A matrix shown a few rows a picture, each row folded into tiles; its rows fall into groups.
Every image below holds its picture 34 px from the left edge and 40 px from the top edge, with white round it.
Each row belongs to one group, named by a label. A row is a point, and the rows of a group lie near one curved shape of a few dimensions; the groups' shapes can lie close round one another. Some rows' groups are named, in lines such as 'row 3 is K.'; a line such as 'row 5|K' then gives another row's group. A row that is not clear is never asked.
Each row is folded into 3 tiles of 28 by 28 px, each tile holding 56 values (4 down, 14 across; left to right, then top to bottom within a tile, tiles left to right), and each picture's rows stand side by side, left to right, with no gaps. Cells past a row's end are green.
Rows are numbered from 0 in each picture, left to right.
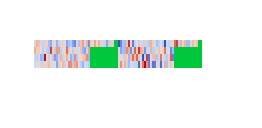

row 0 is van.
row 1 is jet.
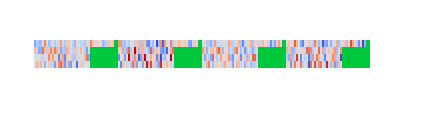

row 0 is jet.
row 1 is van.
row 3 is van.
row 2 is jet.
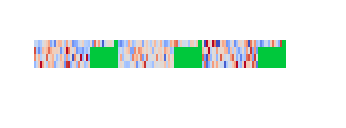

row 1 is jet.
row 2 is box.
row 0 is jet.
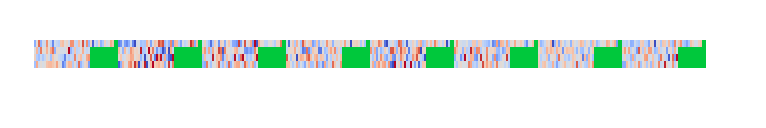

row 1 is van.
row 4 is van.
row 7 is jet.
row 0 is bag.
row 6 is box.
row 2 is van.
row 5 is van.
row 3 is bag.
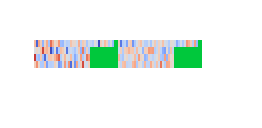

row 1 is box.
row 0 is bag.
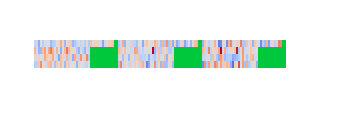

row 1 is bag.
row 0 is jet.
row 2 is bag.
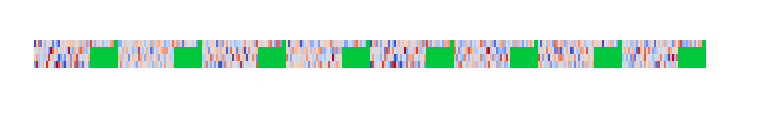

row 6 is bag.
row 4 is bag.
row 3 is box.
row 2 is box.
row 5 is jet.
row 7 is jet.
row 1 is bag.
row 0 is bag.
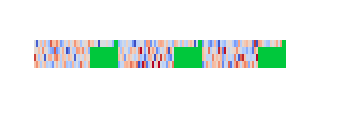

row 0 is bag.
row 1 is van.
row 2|van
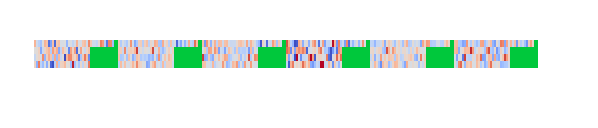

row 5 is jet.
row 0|box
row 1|bag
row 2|bag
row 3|jet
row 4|jet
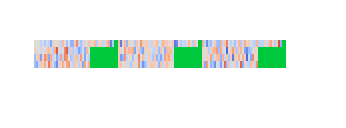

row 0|van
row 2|box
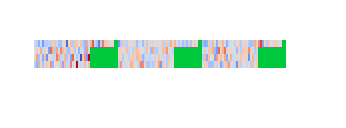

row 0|jet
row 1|bag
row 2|jet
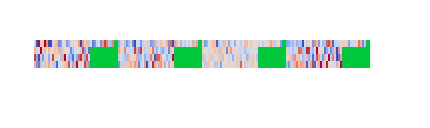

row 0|box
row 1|van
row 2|box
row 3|van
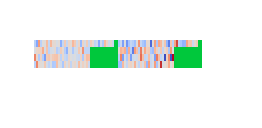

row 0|bag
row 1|jet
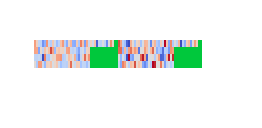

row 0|jet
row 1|jet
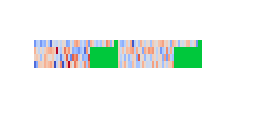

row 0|van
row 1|box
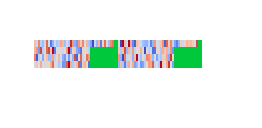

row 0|bag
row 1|box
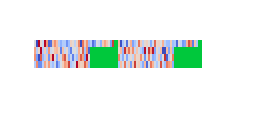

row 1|box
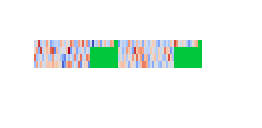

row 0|bag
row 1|jet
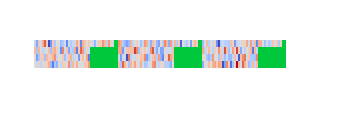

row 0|box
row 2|van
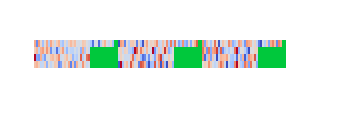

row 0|bag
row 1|bag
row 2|bag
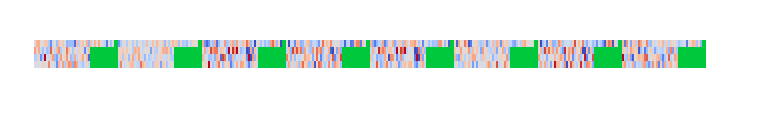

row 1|bag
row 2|box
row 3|box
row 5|box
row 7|bag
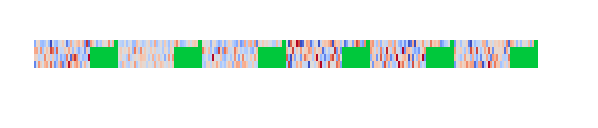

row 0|van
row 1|jet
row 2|van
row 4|van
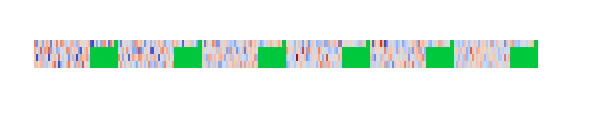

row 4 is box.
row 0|bag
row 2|box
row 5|jet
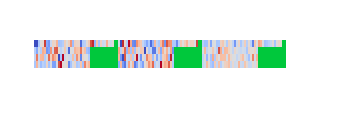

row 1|box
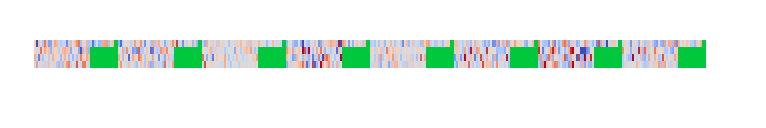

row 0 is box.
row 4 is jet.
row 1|bag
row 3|van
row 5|van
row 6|jet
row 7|van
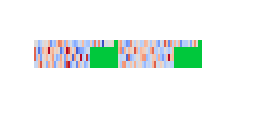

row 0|jet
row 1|jet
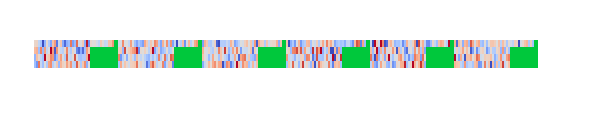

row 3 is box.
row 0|van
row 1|bag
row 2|van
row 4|box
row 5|bag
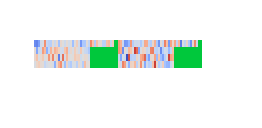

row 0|jet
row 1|jet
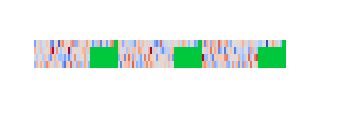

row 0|bag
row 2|bag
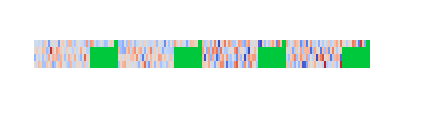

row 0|jet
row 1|jet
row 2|bag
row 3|box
